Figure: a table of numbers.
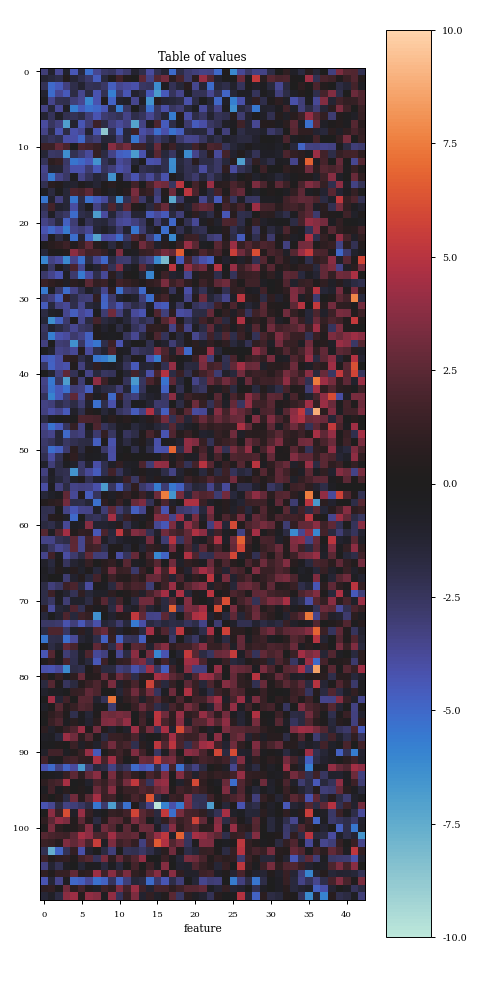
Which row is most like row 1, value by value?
52
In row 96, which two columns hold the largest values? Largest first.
14, 7
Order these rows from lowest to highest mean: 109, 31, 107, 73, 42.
107, 73, 42, 31, 109
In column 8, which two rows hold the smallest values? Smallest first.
8, 55
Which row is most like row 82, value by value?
16
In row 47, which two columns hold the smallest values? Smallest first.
1, 2
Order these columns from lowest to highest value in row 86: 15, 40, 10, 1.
40, 1, 10, 15
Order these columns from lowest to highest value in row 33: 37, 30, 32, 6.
6, 32, 37, 30
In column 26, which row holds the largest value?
62
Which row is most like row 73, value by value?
9
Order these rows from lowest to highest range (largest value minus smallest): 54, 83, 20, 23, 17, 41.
54, 23, 20, 83, 17, 41
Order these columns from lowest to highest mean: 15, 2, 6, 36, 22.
2, 6, 15, 22, 36
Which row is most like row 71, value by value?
26
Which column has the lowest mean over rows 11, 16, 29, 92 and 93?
3
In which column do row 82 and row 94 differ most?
25
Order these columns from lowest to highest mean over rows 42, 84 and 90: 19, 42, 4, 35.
4, 42, 35, 19
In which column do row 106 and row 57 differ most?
35
